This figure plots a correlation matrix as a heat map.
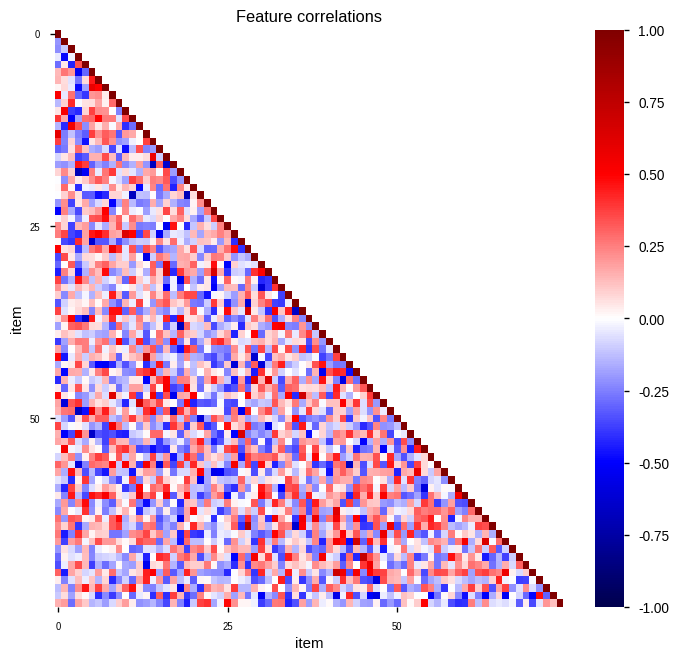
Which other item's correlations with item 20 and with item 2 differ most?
12
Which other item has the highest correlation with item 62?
41
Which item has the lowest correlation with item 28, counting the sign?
35
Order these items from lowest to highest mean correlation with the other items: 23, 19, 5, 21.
21, 23, 5, 19
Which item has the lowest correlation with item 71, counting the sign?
47
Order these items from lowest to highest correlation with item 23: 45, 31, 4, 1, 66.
66, 4, 1, 45, 31
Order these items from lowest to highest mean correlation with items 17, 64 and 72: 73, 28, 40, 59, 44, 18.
18, 59, 73, 44, 28, 40
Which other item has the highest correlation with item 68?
45
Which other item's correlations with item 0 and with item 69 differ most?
13
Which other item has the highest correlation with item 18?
37
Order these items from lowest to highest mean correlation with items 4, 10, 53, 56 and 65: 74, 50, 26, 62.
74, 50, 62, 26
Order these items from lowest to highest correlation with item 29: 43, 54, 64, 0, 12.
0, 64, 12, 54, 43
